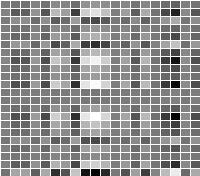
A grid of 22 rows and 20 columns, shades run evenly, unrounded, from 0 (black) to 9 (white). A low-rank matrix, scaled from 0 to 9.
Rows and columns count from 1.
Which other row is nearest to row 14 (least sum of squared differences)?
10
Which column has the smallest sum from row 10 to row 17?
18
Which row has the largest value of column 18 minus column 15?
22
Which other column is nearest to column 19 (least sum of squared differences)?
1
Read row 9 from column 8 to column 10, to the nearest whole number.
3 6 6
